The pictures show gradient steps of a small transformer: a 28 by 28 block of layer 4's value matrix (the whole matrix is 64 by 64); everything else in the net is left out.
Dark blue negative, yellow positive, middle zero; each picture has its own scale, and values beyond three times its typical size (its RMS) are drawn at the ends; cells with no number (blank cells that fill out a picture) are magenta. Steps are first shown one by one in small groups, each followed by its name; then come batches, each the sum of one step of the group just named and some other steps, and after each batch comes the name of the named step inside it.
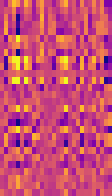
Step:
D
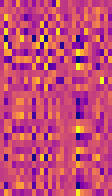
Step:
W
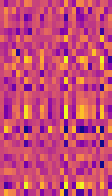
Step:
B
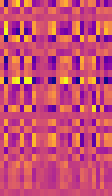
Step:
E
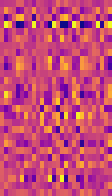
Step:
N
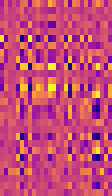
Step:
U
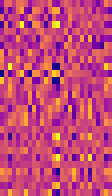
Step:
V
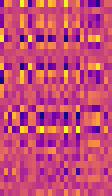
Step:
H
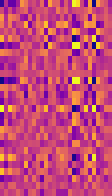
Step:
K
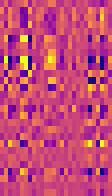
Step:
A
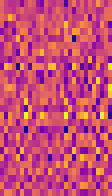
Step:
U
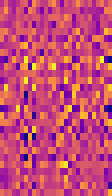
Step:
U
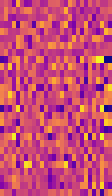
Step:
D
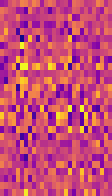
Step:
U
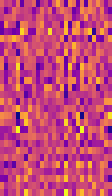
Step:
D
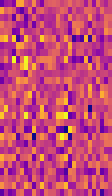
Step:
A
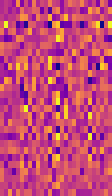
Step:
N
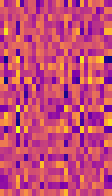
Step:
D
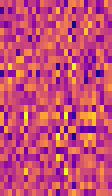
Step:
V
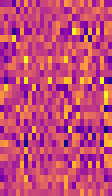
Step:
B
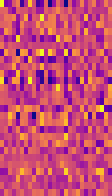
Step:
E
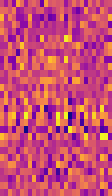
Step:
B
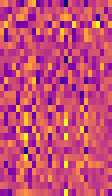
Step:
N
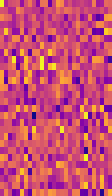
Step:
E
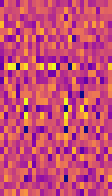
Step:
U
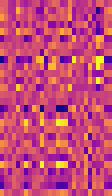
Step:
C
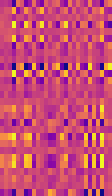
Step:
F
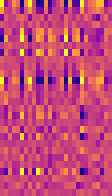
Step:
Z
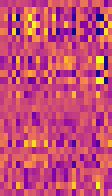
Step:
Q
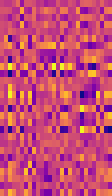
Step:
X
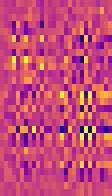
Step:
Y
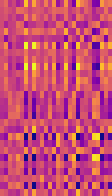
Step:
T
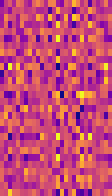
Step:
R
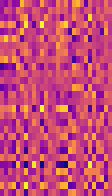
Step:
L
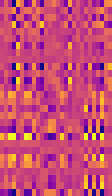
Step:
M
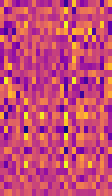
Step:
X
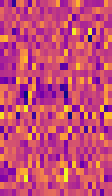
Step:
M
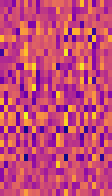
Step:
T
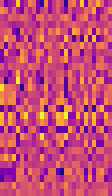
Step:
Z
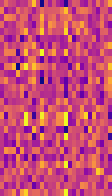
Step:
T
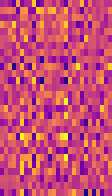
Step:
F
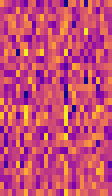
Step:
L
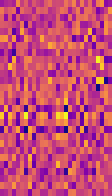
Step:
X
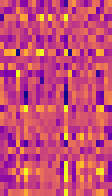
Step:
R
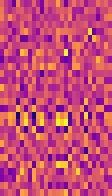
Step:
C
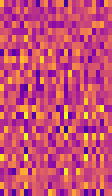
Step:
F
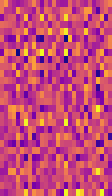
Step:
T
